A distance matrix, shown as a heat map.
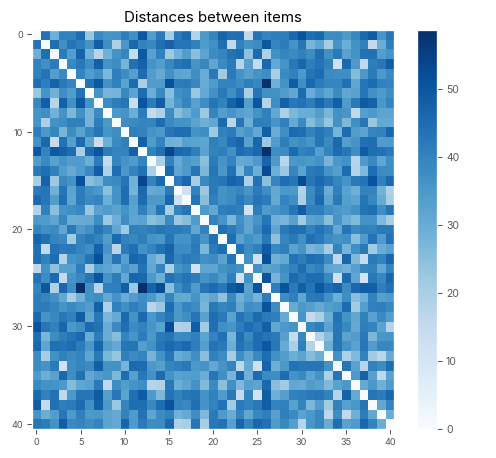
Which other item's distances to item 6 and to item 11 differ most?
7
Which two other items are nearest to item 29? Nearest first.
31, 32
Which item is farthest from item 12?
26
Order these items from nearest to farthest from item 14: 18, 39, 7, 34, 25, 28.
28, 25, 34, 39, 18, 7
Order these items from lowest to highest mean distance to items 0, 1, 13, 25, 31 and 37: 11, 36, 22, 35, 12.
36, 22, 35, 11, 12
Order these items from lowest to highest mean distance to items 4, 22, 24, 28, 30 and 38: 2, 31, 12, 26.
31, 2, 12, 26
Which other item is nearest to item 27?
4
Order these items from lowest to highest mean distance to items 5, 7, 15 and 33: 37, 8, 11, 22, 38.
11, 8, 22, 38, 37
